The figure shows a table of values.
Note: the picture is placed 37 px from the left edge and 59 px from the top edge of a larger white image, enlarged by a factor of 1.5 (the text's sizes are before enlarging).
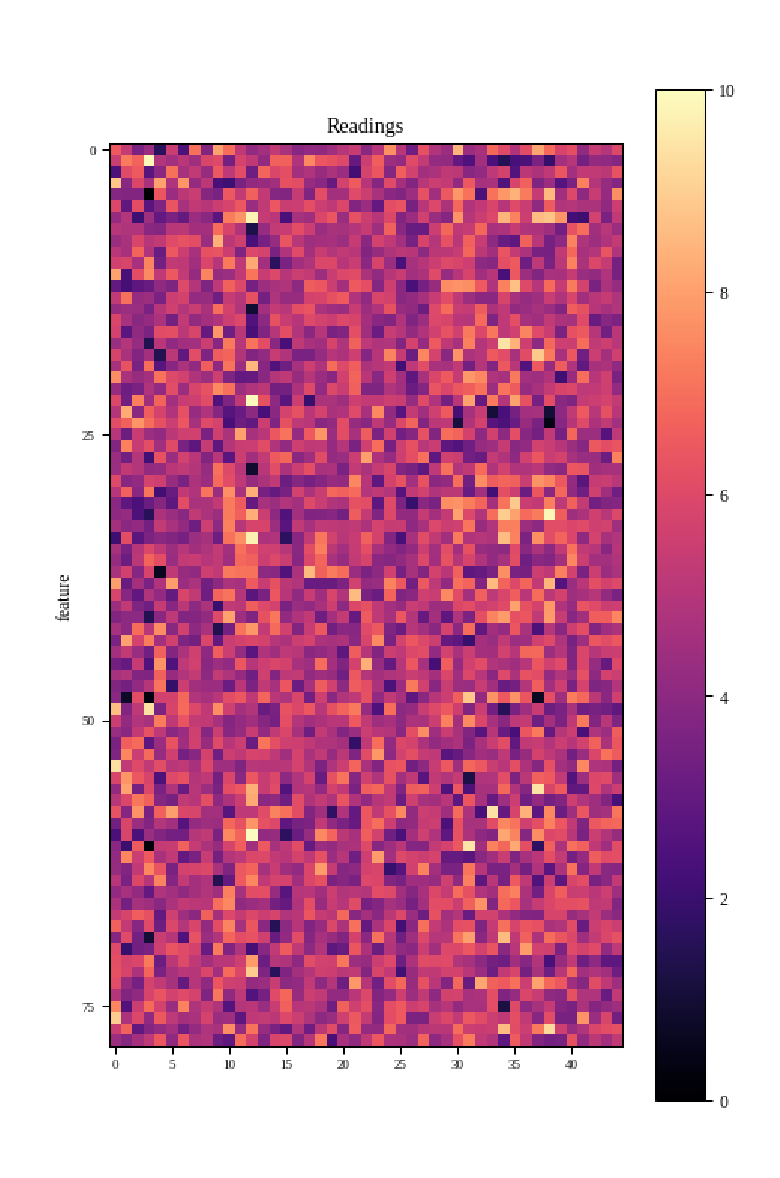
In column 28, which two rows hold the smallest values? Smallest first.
45, 27
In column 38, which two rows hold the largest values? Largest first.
32, 77
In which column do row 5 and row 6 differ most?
12
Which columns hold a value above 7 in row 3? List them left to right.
0, 4, 6, 41
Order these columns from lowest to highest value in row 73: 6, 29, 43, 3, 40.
6, 29, 40, 43, 3
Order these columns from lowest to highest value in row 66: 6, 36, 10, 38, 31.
36, 6, 38, 31, 10
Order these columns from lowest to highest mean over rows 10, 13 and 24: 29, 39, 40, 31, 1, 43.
39, 31, 43, 29, 40, 1
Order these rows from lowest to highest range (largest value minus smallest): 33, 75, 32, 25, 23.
33, 25, 75, 23, 32
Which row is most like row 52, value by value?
2
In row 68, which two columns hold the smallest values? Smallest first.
14, 25
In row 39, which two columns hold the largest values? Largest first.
21, 29
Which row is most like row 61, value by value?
48
